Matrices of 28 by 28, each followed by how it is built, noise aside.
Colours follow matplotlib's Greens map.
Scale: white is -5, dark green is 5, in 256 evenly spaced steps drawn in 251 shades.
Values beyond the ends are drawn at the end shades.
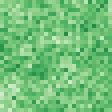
smooth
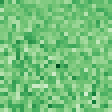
lower triangular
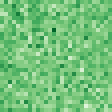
block diagonal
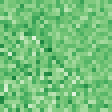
lower triangular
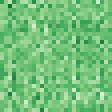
low rank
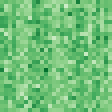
blocks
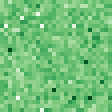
sparse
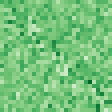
banded
